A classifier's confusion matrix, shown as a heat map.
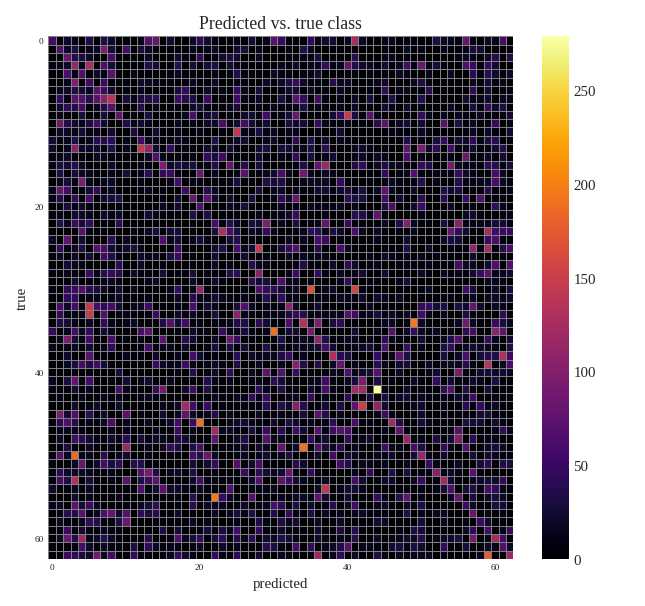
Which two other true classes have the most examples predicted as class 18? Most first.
44, 45
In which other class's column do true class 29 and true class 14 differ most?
56
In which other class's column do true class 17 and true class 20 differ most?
4
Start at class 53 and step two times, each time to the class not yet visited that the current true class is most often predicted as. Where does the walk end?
5
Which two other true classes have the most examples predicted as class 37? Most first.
54, 15
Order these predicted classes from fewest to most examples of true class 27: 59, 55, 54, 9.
54, 59, 9, 55
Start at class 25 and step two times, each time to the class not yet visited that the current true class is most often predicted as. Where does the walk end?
59
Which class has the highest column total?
3
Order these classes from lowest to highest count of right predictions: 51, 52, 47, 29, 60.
29, 51, 47, 52, 60
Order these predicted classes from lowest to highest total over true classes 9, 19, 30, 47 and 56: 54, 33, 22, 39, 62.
54, 62, 39, 22, 33
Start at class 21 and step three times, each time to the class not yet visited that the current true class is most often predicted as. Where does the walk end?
41
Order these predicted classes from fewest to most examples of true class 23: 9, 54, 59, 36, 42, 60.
9, 42, 36, 60, 54, 59
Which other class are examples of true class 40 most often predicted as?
55
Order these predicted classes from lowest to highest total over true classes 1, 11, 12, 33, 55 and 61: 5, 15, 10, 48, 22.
15, 10, 48, 5, 22
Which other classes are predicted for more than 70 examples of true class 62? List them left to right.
6, 36, 59
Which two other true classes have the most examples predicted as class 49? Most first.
34, 16
